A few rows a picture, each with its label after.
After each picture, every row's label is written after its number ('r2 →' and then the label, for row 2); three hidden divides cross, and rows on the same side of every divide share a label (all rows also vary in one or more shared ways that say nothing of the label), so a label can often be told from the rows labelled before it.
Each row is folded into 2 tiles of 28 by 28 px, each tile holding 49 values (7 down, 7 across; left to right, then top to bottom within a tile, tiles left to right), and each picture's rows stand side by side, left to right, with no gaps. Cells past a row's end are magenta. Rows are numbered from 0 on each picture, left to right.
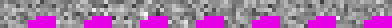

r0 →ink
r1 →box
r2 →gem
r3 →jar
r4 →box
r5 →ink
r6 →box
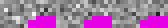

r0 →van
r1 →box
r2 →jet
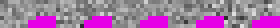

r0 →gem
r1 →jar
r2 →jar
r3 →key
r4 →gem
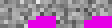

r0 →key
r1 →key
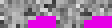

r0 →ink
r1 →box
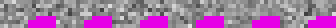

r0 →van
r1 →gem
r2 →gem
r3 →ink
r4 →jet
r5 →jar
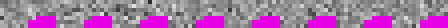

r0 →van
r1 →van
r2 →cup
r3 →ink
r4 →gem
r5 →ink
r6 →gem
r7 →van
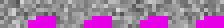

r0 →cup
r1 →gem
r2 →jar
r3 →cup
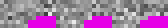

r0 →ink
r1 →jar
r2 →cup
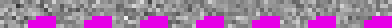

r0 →key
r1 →van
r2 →cup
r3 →van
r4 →van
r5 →cup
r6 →ink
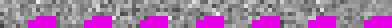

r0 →jet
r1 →gem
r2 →ink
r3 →box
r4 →cup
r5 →gem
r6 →jet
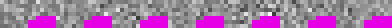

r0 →jet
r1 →ink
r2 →key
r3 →box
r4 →van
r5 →box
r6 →gem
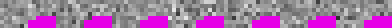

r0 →van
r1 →jet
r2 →gem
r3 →box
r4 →key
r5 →cup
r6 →gem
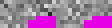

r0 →van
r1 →cup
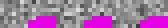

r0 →key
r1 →jet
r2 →ink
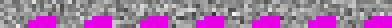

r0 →cup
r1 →van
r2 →key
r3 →ink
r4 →key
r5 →key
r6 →jet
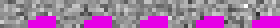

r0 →ink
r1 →ink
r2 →ink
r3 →ink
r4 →key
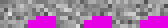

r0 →jar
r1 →jar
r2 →key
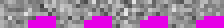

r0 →key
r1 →jet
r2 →box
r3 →ink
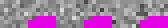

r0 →jet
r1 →jet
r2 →ink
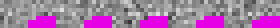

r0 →gem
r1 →jet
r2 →jet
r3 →gem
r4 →jet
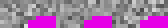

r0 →key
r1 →ink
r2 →van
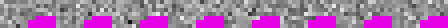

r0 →ink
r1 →box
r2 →ink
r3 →van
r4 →cup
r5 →key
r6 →jar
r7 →key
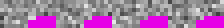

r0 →gem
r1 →van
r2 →cup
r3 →van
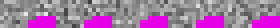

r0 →key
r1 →key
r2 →gem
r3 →van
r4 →box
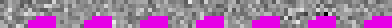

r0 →gem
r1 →jar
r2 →box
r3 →van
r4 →box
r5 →jar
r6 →jar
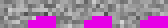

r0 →jar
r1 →key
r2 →ink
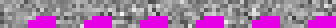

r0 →gem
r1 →key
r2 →jet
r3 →jet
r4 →jet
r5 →jet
